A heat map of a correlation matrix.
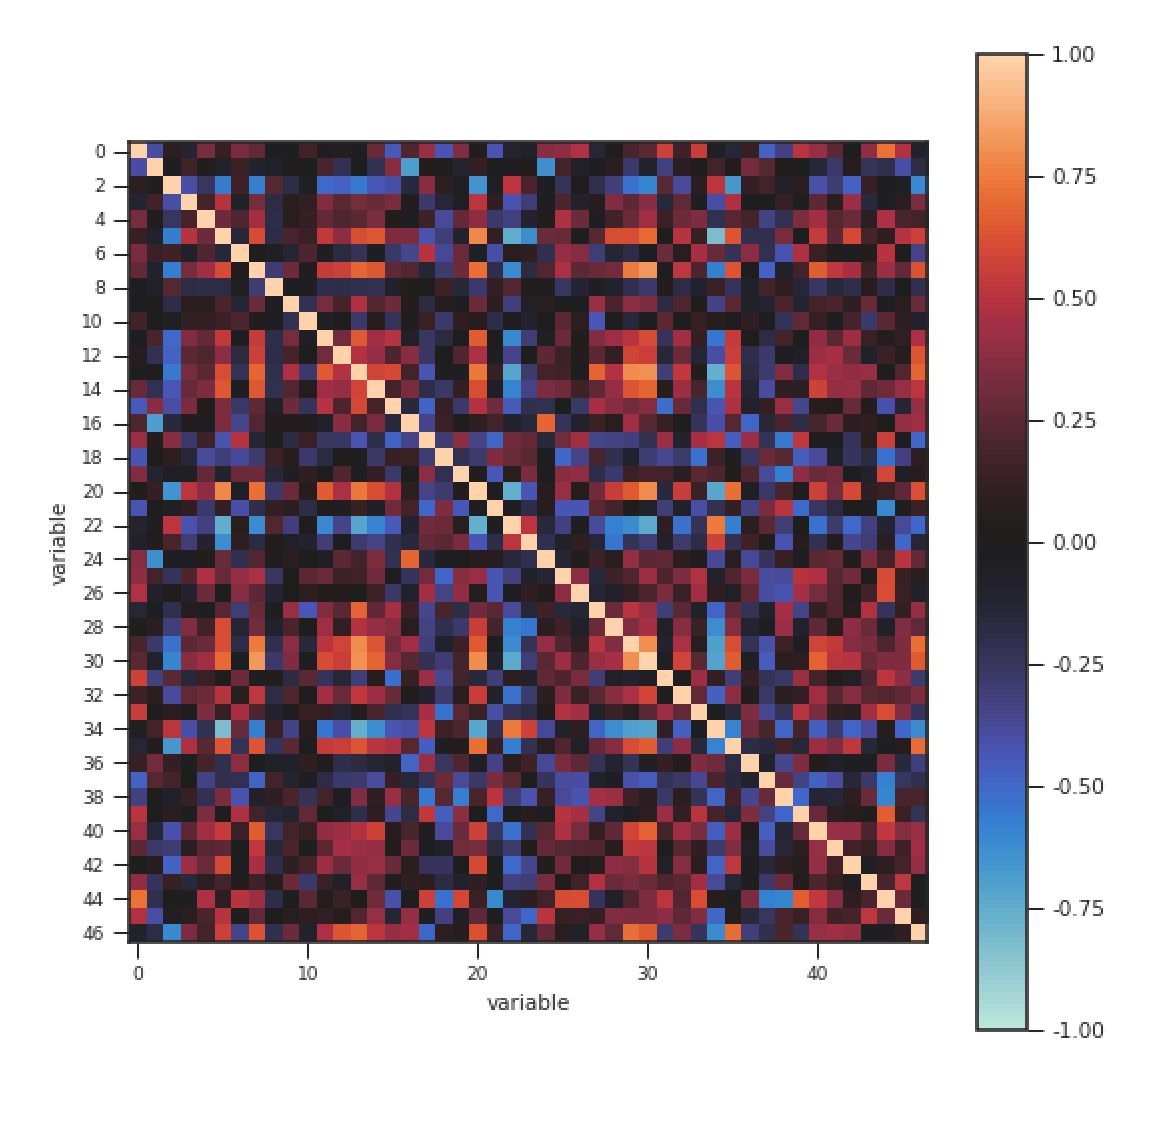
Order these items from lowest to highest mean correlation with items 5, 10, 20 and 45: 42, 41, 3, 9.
9, 41, 3, 42
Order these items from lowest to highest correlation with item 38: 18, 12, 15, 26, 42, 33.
26, 33, 12, 42, 18, 15
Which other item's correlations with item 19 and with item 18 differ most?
44
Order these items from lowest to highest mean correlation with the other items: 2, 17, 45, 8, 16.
2, 8, 17, 16, 45
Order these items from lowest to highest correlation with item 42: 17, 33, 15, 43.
17, 43, 33, 15
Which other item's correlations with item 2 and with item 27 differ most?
13
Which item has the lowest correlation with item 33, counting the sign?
18
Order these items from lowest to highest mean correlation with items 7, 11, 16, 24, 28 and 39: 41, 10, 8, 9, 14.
8, 10, 9, 41, 14
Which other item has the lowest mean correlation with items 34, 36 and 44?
38
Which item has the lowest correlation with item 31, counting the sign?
15
